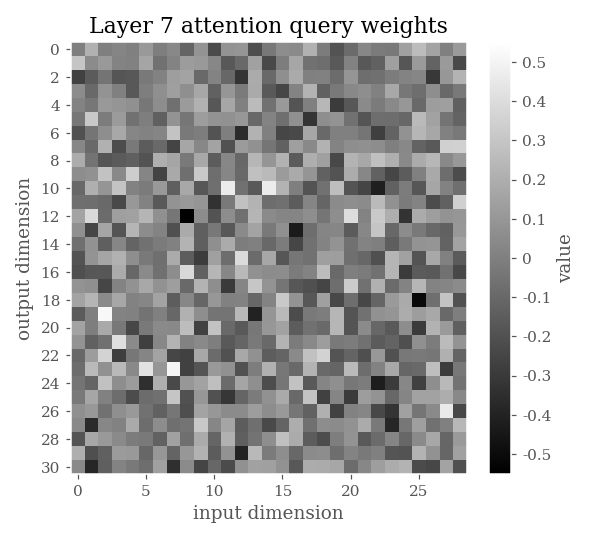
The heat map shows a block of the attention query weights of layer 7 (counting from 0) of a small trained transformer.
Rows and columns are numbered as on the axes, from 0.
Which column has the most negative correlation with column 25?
10
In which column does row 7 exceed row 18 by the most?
28
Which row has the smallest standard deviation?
14
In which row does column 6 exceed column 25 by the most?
18
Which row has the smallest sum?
2
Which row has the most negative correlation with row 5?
30
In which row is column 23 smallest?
27
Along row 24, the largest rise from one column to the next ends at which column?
6
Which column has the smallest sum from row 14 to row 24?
25
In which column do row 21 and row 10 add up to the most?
3
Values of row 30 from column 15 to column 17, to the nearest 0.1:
0.1 -0.2 0.2
